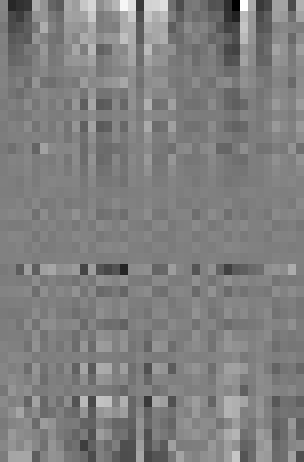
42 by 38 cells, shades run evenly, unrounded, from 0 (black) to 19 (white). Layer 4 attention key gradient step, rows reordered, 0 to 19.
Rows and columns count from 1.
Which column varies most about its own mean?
30
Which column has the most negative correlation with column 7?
15
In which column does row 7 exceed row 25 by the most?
16
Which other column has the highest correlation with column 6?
10
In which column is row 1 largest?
31
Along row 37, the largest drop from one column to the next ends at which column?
12
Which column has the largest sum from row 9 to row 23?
19
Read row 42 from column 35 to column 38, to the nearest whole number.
8 8 12 6
